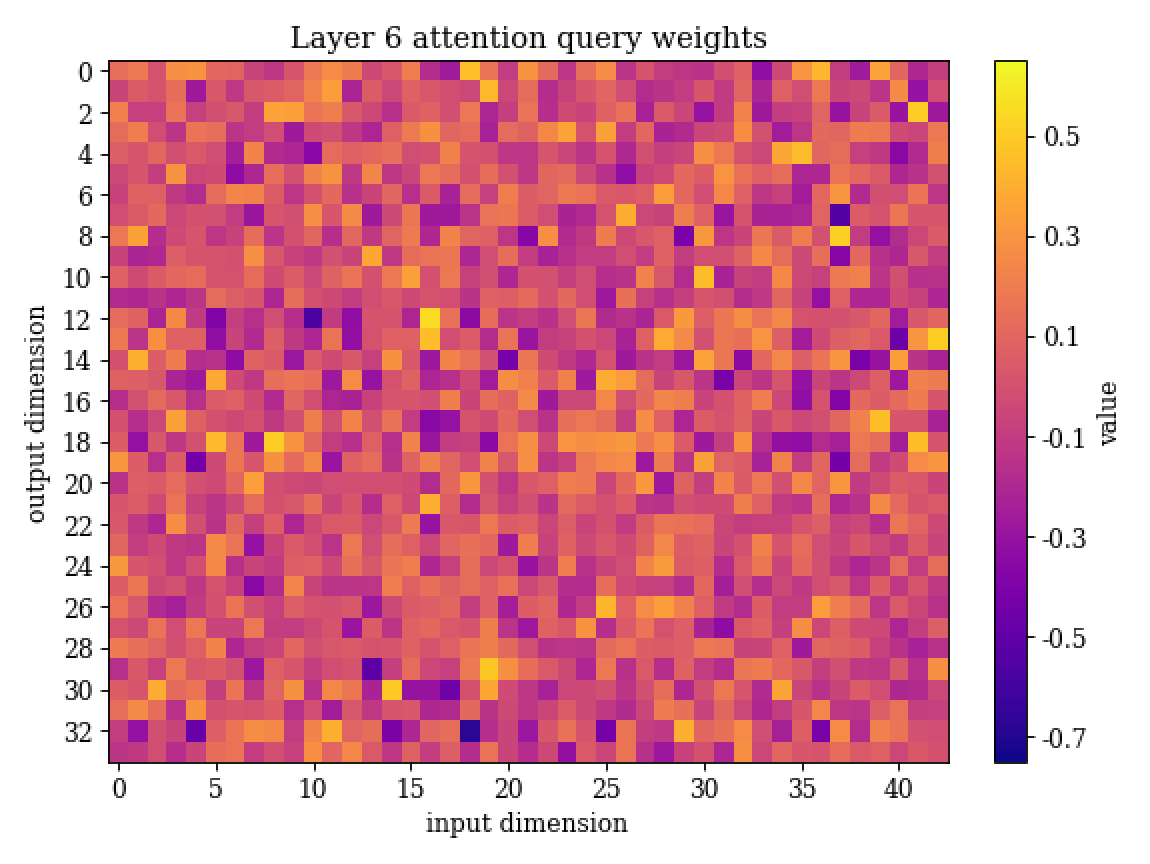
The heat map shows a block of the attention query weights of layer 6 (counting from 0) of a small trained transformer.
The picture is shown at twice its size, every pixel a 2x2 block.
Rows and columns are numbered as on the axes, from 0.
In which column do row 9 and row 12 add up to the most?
16
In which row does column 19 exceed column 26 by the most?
29
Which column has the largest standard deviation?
37
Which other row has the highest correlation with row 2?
18
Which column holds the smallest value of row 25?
7
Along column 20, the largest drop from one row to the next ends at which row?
14
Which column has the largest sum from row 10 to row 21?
41
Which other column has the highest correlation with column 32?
39
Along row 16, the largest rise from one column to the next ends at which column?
38
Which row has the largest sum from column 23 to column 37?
20
